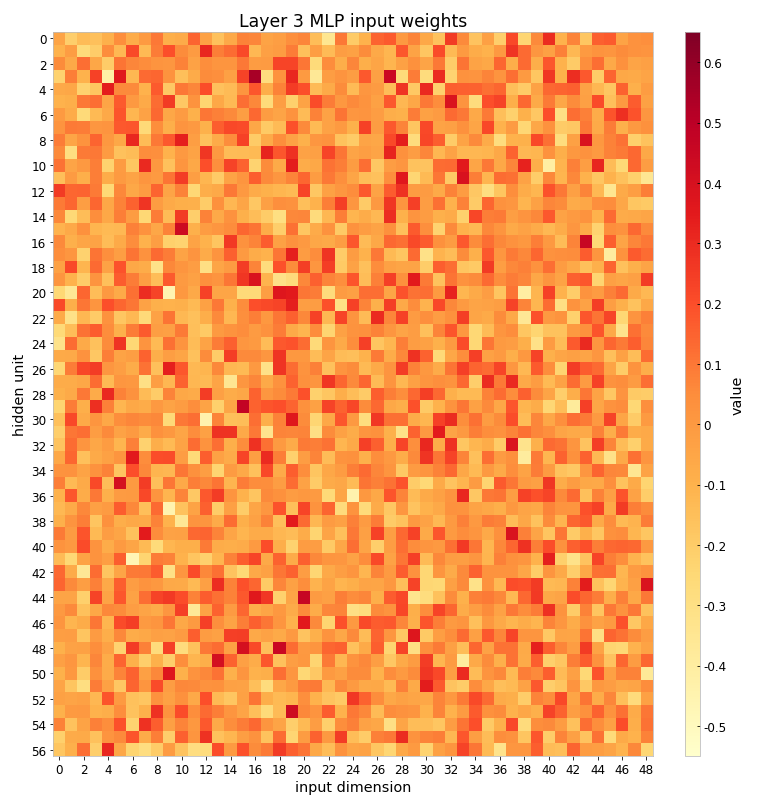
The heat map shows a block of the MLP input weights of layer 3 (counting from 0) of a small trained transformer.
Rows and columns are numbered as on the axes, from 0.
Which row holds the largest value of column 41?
52
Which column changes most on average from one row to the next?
9
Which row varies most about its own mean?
3
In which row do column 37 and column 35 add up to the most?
27
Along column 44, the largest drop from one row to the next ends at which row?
11
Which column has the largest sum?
19
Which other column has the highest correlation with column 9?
15
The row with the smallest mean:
56
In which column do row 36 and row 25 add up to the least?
24
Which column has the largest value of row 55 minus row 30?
12
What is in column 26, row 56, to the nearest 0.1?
-0.2
